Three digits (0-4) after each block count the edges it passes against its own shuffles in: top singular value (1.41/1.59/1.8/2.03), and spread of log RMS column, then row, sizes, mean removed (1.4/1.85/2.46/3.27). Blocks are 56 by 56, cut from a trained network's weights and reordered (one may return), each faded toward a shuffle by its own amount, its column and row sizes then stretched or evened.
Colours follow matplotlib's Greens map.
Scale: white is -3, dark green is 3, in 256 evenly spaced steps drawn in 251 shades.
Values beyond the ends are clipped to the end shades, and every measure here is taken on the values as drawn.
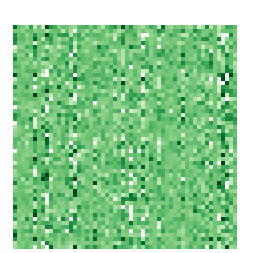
0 4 0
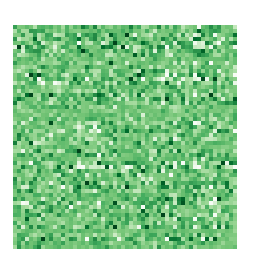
0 1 3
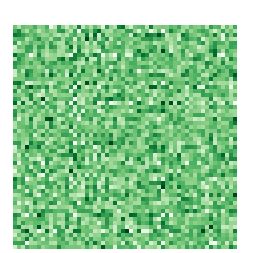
2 2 2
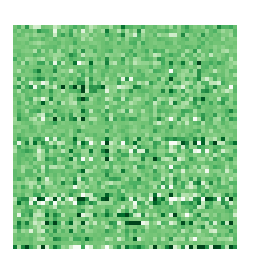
0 2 4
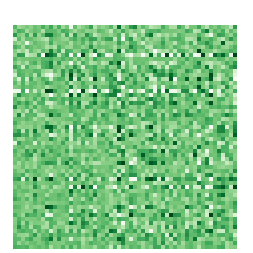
4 3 3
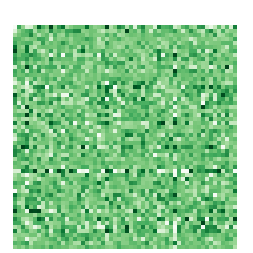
1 2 3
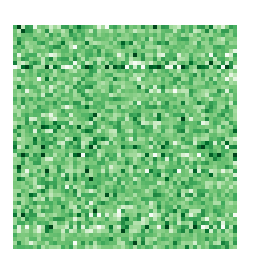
0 0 3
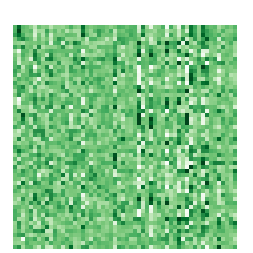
4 4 0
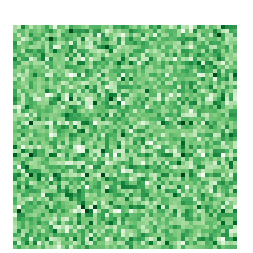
1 1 2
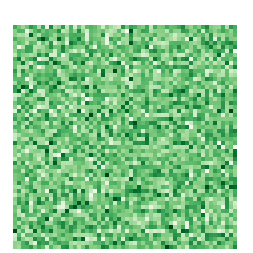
2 0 0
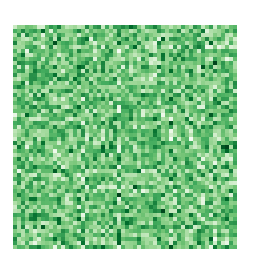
3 2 0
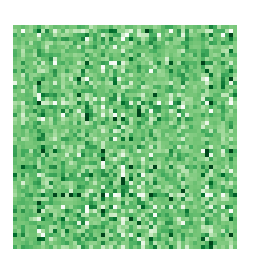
1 4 2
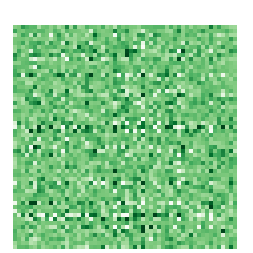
1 3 3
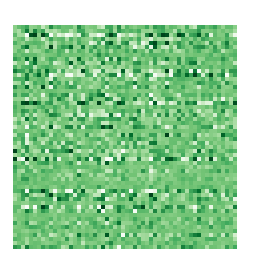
1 2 4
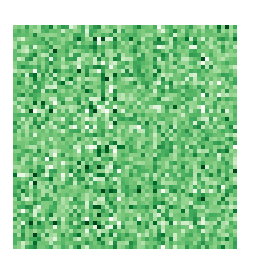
0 3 1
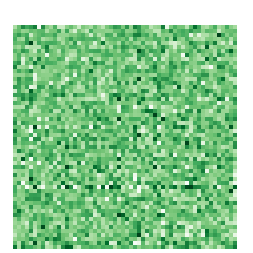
1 1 1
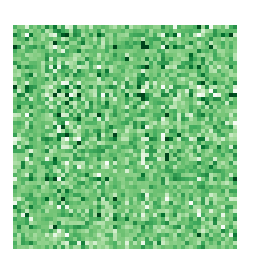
0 3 2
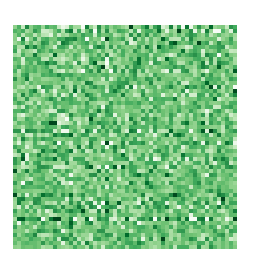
1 0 2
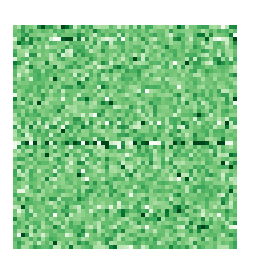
1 0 2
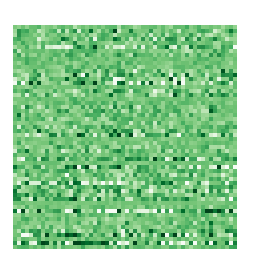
0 0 4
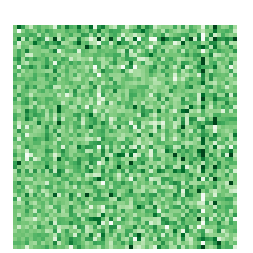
1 3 1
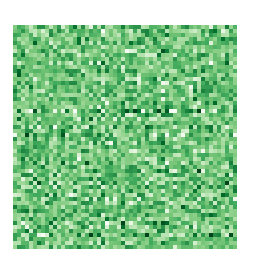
2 1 2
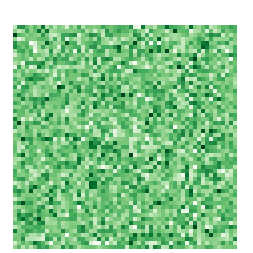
0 1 0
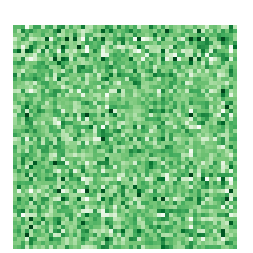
1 2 2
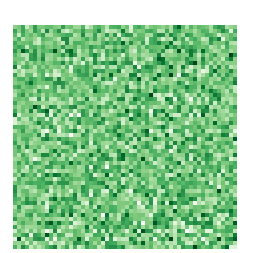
1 0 1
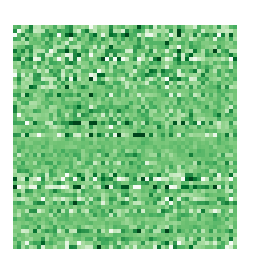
1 1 4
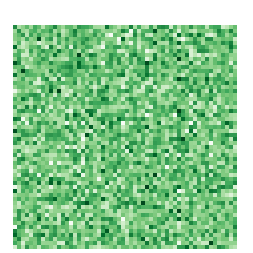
0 1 0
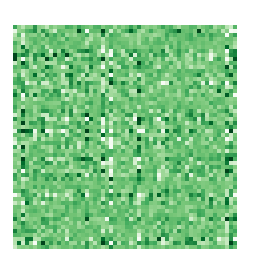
0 3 3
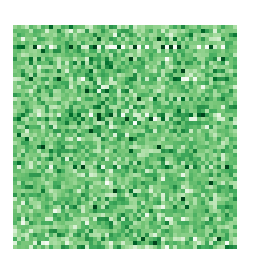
0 0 2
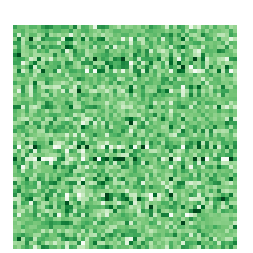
2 1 3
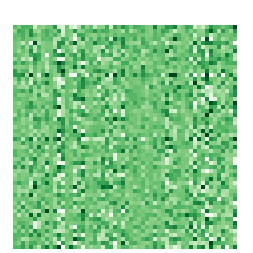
2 4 1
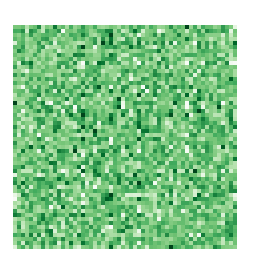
0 2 1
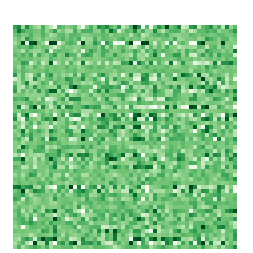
2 2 4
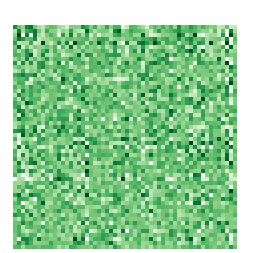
3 3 2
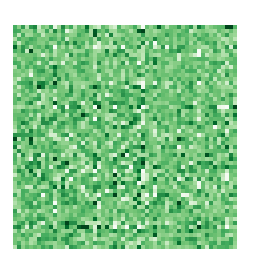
0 3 2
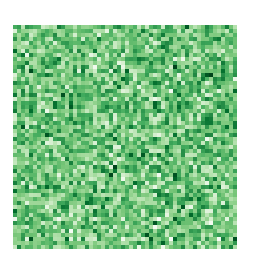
3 1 0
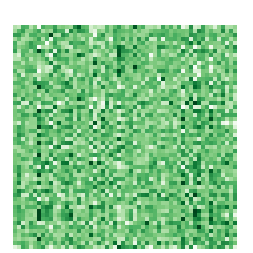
4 3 1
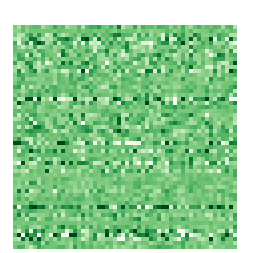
1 1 4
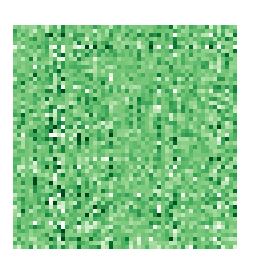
0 4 2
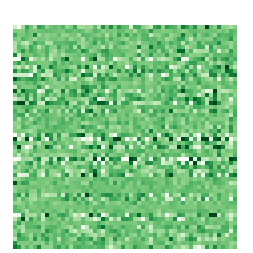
0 1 4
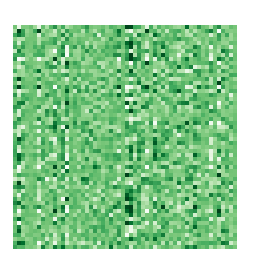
3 4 1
